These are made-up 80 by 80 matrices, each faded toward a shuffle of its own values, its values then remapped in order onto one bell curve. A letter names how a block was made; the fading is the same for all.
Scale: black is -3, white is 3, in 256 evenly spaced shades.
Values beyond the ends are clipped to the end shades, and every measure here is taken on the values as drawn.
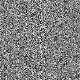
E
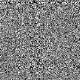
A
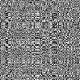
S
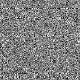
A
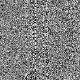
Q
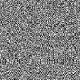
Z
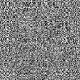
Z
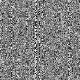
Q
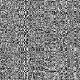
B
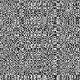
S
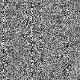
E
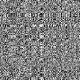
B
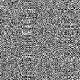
Z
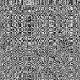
S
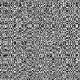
S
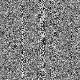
E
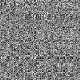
Z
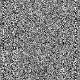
E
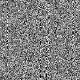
E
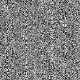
E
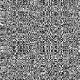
B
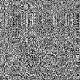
Z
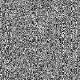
Q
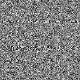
A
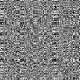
S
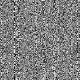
Q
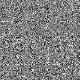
A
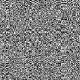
Z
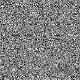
A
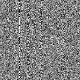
Q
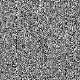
E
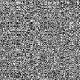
Z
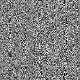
E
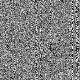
Q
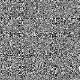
A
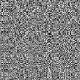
B
